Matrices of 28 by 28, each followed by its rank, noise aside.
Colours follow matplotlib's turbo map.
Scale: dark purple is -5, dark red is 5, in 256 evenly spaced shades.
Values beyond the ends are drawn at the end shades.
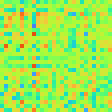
four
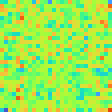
eight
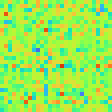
eight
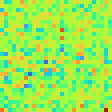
eight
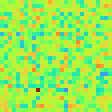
six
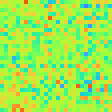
eight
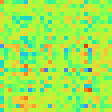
three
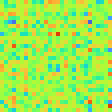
four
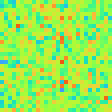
eight
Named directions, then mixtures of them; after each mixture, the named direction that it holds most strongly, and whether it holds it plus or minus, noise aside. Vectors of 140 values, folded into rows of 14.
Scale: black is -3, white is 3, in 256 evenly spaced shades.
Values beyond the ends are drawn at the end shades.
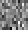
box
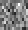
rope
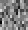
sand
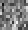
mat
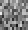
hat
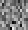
box, plus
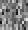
sand, plus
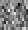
rope, minus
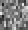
mat, plus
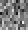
sand, plus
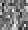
mat, plus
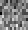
hat, minus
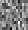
box, plus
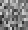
hat, plus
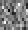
rope, plus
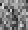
hat, plus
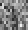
hat, plus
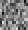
sand, plus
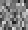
rope, plus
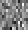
box, plus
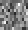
rope, plus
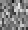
sand, minus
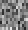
box, minus
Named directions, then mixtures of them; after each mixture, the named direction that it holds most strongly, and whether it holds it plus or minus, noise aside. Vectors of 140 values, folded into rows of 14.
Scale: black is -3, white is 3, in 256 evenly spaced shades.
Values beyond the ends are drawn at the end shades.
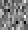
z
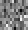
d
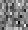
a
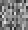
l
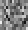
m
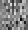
z, plus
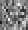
m, minus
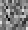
m, plus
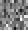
d, plus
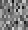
z, plus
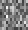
a, minus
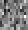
z, plus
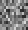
m, minus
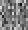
l, minus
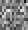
l, plus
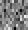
d, plus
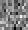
a, minus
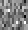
z, minus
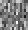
z, minus
